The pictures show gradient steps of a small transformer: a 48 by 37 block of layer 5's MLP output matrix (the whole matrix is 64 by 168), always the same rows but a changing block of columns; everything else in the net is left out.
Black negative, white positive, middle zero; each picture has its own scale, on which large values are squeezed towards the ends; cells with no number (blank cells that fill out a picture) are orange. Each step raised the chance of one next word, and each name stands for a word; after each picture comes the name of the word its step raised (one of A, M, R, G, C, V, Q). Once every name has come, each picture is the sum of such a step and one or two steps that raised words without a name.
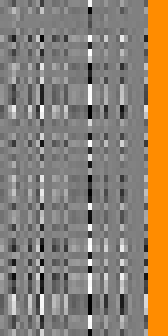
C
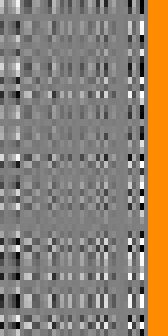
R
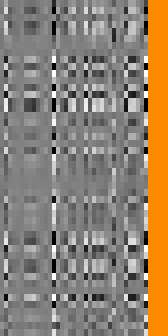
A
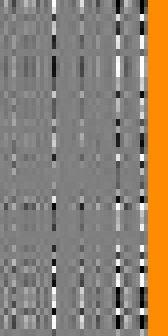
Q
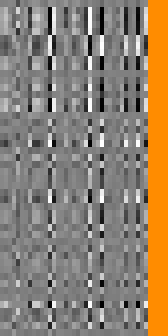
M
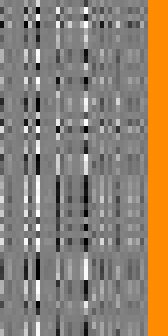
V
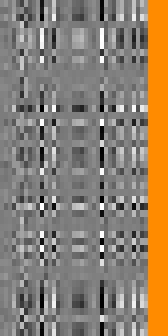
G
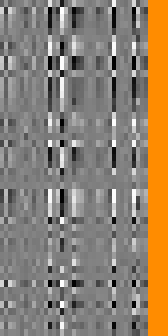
M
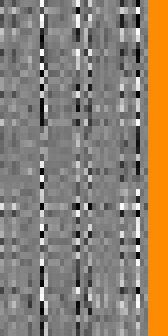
G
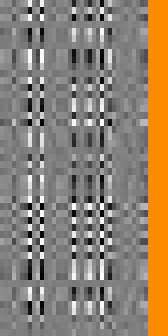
V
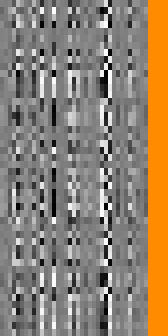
A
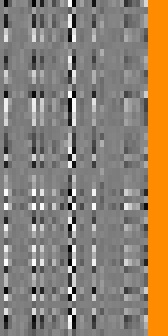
Q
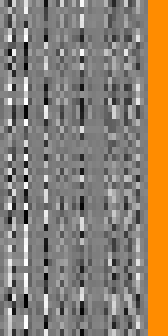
C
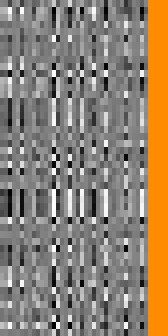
R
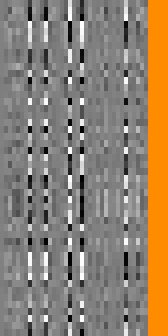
V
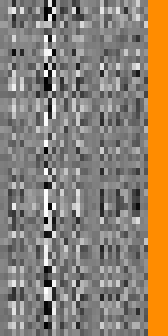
A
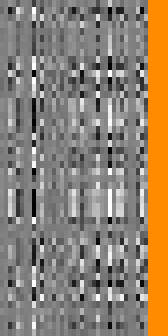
A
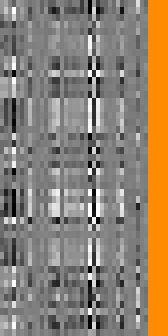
Q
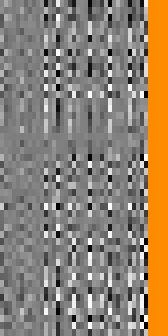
R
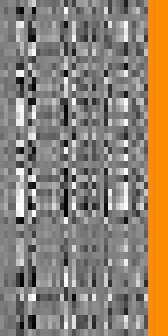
C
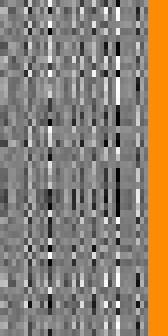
M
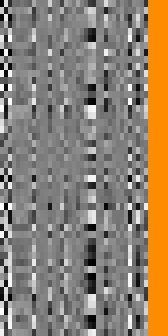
C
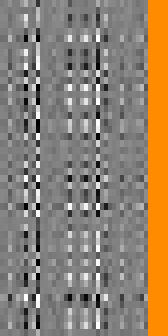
C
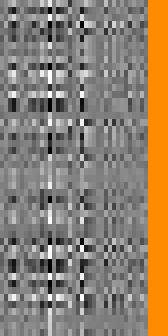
A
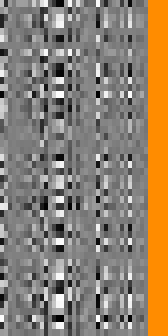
R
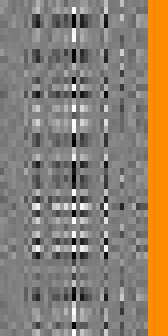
R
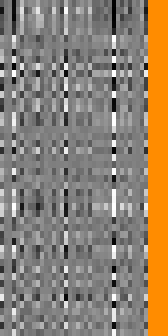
A
